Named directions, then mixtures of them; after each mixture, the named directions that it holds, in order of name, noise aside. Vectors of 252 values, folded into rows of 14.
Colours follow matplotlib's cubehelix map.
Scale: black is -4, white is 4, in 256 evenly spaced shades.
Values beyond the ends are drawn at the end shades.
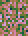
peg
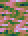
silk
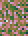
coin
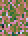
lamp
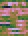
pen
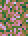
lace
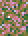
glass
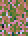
lamp.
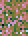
lamp, peg, silk.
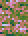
glass, silk.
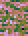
coin, silk.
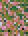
coin, lace.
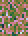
lamp.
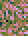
coin.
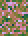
glass, peg, pen.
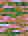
pen, silk.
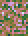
glass, pen.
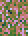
lamp, peg.
